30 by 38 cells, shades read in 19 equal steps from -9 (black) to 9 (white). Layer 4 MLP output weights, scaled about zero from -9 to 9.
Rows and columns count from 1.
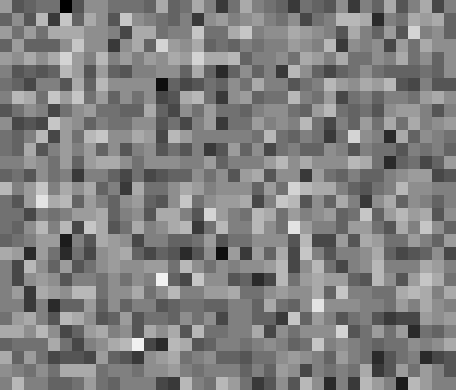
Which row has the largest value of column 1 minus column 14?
7
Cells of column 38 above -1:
19
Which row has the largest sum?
5
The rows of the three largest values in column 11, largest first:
2, 27, 20
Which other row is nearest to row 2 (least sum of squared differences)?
29
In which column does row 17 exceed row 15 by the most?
31
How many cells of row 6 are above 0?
11
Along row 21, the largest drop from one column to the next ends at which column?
25
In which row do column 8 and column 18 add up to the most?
17
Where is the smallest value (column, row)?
6, 1
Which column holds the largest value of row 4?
14
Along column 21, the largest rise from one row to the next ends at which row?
21
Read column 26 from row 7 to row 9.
-1 0 -2
